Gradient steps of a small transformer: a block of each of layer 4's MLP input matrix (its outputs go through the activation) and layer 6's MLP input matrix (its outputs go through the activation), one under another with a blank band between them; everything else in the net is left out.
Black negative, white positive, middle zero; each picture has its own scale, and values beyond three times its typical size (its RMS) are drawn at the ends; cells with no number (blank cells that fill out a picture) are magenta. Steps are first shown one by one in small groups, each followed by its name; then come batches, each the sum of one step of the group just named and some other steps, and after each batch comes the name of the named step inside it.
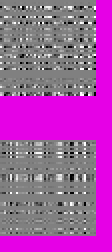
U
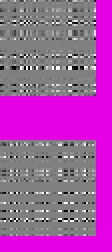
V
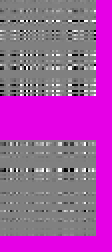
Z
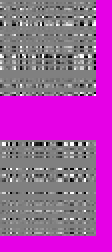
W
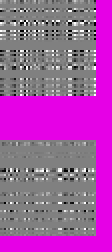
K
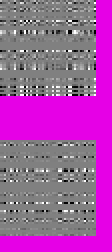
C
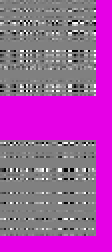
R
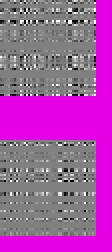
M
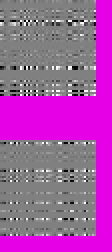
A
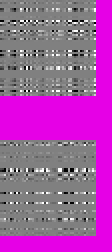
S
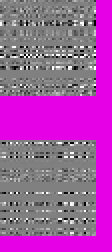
V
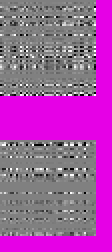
W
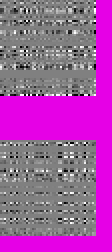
C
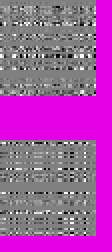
W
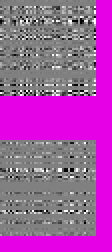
Z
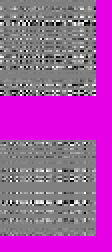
A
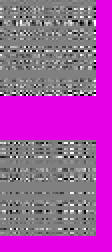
R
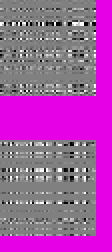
R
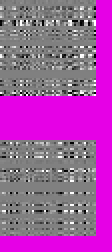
Z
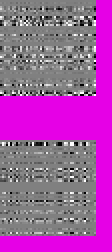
W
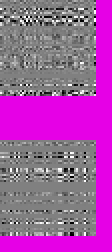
M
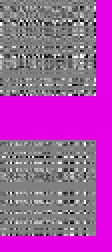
M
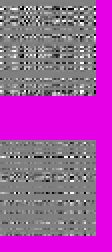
U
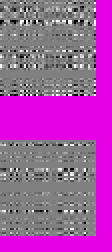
M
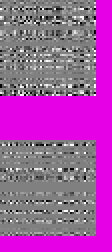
C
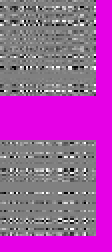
V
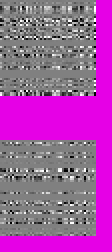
S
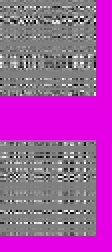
M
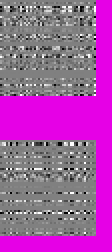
W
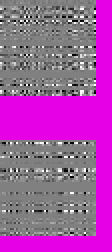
Z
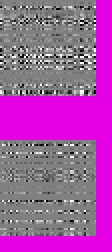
U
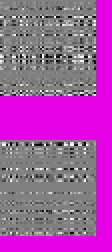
W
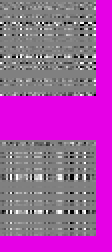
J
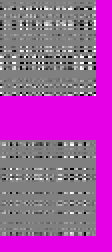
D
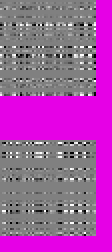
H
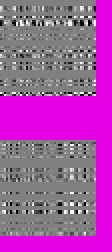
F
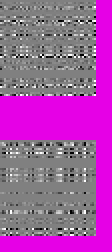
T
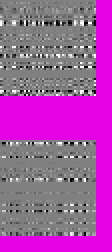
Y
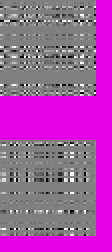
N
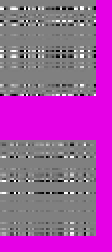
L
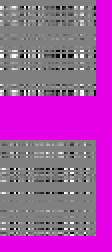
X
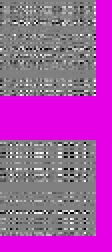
T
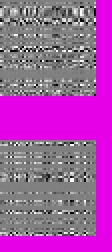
N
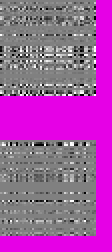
T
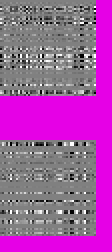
J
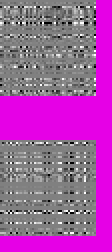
Y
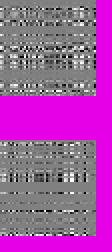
N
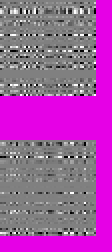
T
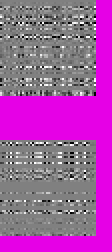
H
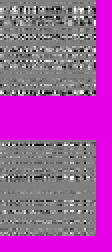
F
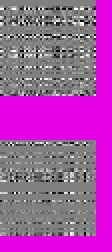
L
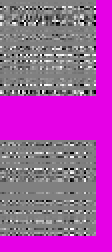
Y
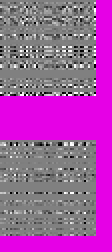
T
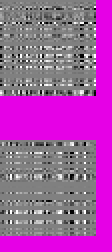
J
